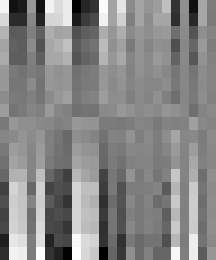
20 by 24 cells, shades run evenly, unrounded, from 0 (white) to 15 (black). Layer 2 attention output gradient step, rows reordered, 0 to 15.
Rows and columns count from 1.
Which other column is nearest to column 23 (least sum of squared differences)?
13
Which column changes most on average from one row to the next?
20
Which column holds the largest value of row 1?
9
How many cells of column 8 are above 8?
10
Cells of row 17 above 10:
6
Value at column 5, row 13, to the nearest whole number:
6
